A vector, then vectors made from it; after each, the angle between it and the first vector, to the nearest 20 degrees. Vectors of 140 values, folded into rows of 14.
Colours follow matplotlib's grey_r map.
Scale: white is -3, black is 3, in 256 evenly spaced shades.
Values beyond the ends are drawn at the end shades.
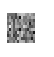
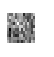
80 degrees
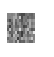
160 degrees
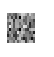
20 degrees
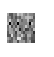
60 degrees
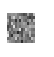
120 degrees
